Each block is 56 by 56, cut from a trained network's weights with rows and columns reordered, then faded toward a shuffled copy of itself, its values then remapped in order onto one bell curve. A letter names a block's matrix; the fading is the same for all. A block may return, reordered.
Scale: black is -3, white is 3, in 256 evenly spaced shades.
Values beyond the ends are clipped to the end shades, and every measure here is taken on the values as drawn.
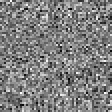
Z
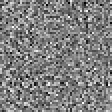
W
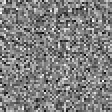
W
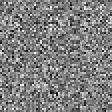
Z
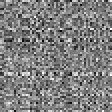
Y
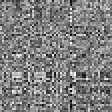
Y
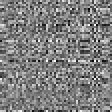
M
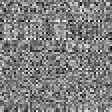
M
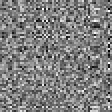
Y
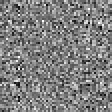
Z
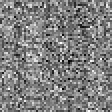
W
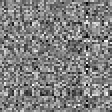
Y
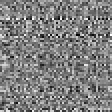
M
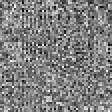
W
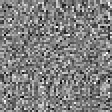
Z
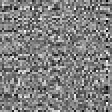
Y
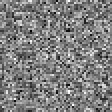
Z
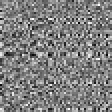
Y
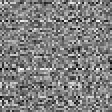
M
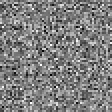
Z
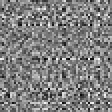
M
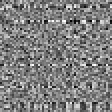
M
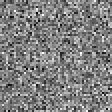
W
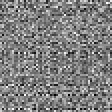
Y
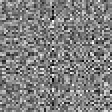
Y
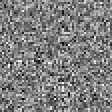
Z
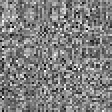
Z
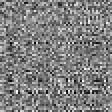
Y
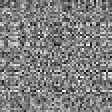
Y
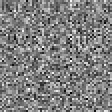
Z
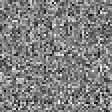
W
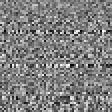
M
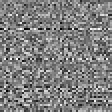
M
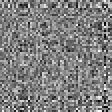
Y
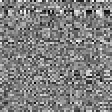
M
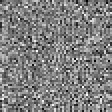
Z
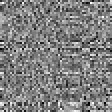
Y
